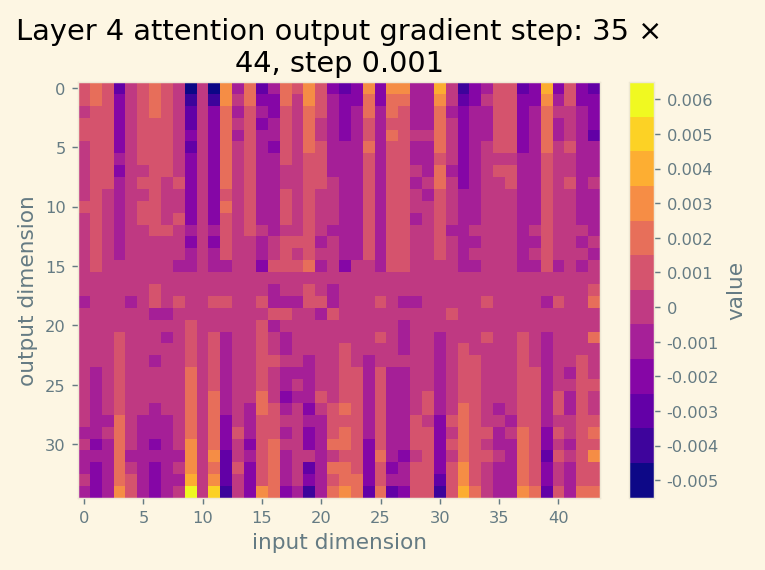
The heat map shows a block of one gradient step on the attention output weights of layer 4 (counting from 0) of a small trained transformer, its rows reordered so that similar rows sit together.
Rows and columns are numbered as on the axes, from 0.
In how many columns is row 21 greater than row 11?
16
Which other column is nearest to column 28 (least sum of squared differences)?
29
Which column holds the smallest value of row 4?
43
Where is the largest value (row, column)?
34, 9
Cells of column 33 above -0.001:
21
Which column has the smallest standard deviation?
10
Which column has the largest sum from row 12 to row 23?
19
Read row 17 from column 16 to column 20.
-0.001 0 0 0.001 0
